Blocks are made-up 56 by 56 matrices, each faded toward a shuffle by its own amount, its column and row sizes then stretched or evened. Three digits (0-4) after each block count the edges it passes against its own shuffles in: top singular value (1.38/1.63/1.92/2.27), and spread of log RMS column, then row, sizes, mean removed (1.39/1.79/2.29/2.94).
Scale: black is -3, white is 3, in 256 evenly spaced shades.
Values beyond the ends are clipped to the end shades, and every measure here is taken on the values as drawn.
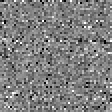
1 0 3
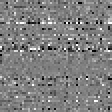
3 2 4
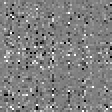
1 3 2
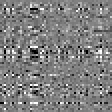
4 2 4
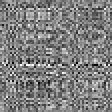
4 2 3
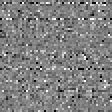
2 0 3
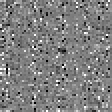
0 3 0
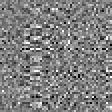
4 2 3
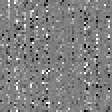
0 4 0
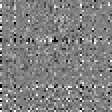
4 3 3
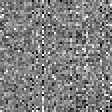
3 3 0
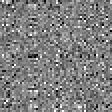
3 2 1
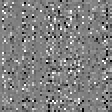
2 4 1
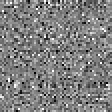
3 0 1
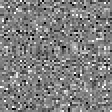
3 0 0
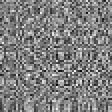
4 1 2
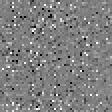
0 1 1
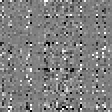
2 4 3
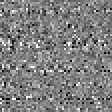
2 0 3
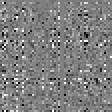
2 4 3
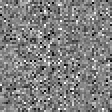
1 3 0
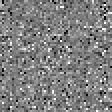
0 2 0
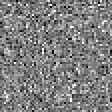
2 0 0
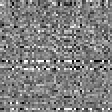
4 1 4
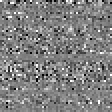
0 1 4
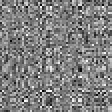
4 3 2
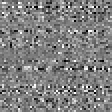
3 1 4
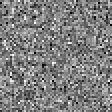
0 2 0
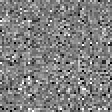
2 2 2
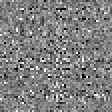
2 2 3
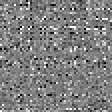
3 1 3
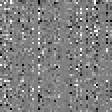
1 4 2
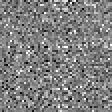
3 0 2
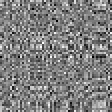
4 2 3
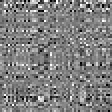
4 2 4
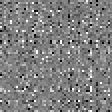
3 3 2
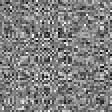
4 3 1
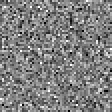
0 0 0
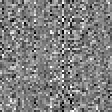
3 3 0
